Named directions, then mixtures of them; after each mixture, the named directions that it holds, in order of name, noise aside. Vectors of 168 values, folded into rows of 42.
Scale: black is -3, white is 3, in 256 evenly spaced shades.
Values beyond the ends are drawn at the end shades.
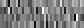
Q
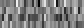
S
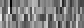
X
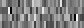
Q, S, X.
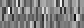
Q, S, X.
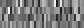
Q, S, X.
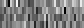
Q, S, X.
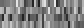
S.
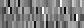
Q.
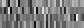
Q.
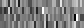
Q.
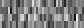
Q, S, X.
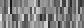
X.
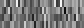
Q, S.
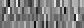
Q, S.
